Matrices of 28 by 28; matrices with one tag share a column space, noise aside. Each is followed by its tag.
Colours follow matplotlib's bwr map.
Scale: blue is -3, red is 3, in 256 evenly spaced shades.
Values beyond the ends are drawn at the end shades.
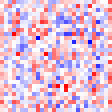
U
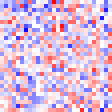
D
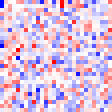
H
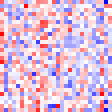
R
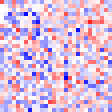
U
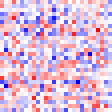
U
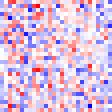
R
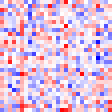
R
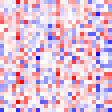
U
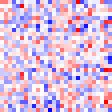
D
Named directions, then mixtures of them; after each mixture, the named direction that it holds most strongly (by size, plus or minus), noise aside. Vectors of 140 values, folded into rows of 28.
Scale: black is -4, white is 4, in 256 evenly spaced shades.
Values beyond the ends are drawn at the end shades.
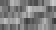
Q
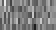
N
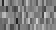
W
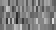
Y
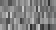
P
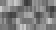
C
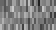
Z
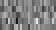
Y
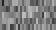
W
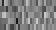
W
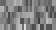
C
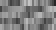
Q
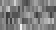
C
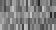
Z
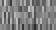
N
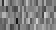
W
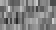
Q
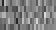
W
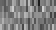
Z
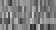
P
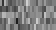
W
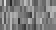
N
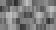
C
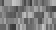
C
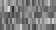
Y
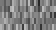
Z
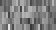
P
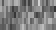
C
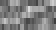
Q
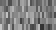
P
